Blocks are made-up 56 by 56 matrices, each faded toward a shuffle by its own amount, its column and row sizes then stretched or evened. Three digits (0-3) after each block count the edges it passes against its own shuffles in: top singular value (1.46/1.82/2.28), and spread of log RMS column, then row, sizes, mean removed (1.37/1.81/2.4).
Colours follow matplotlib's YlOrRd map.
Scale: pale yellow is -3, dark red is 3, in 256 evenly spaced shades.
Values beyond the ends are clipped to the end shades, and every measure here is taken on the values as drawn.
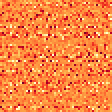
1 0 3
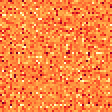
0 1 2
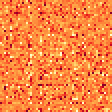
1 2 2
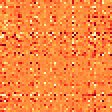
1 3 3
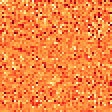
0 2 2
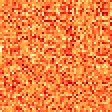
2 0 1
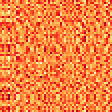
3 3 0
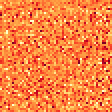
1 1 2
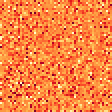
0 2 1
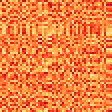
3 1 2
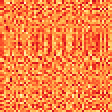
3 0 2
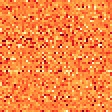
0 0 3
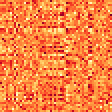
3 2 2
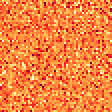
0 0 1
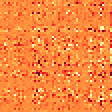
0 3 3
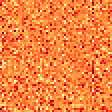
1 2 0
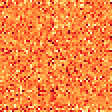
0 1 2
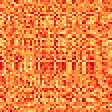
3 2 2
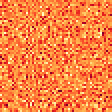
3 1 1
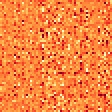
0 3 1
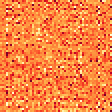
2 3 0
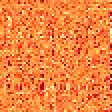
2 2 1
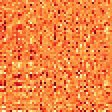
2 3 1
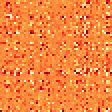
2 3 3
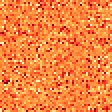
0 1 2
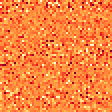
0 0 2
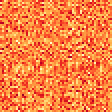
2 2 0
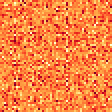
2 2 0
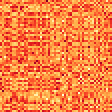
3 0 1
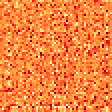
2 2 1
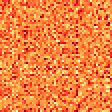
2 1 0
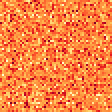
1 0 2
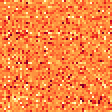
1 2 2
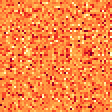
2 0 1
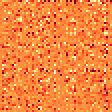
1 3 2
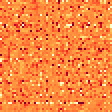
0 2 3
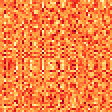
3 3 0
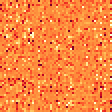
0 3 1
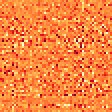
1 2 3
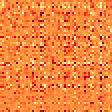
3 3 3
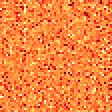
0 1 0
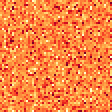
1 2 0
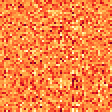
2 2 0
